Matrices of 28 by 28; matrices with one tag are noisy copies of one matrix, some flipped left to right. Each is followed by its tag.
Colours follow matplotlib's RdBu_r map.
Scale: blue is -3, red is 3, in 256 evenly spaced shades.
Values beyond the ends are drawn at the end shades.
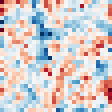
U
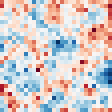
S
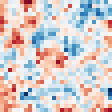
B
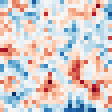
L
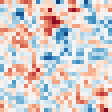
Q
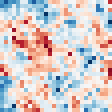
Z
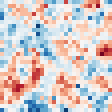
L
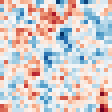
Q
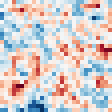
L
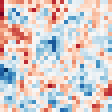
S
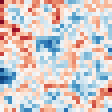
S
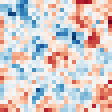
B
